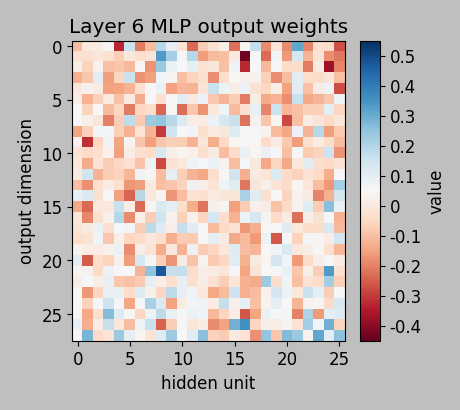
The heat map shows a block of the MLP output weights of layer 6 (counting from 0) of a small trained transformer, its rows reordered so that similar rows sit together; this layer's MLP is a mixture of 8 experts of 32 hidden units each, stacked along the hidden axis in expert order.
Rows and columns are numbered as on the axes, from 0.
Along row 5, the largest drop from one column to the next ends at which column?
22
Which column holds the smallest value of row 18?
19
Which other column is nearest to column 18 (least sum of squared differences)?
20
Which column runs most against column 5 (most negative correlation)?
6
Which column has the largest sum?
8
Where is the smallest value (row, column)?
1, 16
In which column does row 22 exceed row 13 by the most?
24
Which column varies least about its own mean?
2
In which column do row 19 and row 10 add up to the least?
25
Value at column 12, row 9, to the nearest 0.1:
0
